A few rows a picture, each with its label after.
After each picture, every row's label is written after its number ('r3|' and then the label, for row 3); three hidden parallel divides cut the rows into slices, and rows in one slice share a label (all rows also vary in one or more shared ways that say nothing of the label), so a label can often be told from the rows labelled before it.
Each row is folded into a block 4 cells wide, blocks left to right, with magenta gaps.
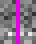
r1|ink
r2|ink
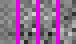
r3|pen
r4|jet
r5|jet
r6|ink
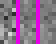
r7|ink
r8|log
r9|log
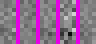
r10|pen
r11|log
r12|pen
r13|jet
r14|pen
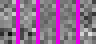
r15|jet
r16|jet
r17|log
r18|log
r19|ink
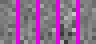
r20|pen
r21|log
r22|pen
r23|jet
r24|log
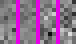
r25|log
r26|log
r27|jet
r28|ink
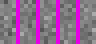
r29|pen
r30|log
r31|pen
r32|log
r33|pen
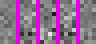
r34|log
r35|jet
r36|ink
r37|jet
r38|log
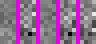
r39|log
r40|jet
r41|log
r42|jet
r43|jet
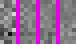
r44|jet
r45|pen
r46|pen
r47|log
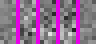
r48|pen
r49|jet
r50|ink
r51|ink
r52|log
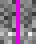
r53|ink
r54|ink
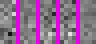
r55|jet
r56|log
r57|ink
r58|ink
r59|log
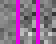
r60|pen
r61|ink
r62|ink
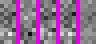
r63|ink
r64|jet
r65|ink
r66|ink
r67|log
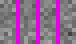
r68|log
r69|log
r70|log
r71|pen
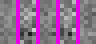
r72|pen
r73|jet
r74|pen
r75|jet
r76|log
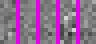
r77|log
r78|pen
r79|pen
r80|jet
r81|pen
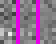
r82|ink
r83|log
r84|pen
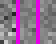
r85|ink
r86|log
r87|log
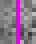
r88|pen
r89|jet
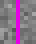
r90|log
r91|pen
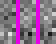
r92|ink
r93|jet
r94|jet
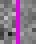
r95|jet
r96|log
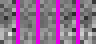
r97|ink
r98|log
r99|log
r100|ink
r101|ink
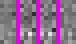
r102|log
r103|ink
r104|ink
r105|log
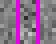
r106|pen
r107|ink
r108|pen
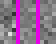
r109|ink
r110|log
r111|pen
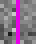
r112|jet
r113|pen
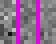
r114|jet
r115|log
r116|pen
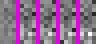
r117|log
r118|ink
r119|ink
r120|ink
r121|ink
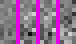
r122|pen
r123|jet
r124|jet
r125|ink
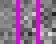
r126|pen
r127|jet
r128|ink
